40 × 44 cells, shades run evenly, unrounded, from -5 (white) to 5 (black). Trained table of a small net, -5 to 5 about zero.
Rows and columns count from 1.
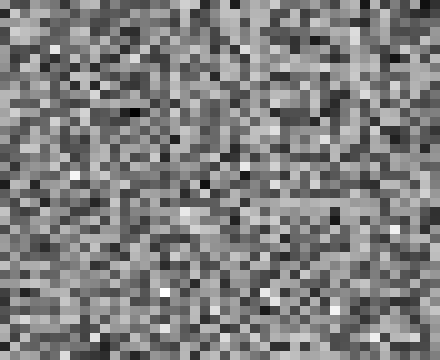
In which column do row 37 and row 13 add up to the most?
14
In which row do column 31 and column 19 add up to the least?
24
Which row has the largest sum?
39
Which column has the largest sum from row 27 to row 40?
41
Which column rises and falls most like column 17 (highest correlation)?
25
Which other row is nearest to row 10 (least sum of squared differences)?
26
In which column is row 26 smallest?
40
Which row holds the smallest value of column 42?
38
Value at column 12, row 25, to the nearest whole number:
-2
